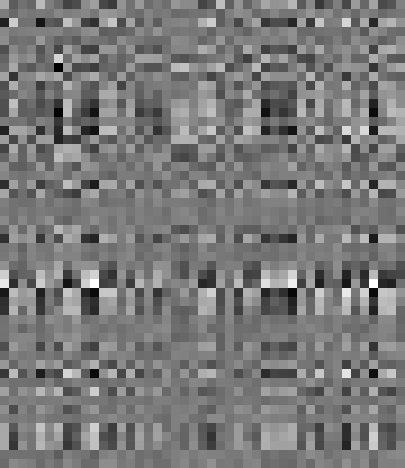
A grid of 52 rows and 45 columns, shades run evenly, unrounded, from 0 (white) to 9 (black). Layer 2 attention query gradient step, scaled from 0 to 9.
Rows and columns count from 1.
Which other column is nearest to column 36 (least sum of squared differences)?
8
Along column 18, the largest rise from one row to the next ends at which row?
33
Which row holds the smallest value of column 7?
7
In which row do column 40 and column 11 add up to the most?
42
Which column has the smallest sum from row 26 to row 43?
9
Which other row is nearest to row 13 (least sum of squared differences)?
12
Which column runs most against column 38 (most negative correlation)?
3
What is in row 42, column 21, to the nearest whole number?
4
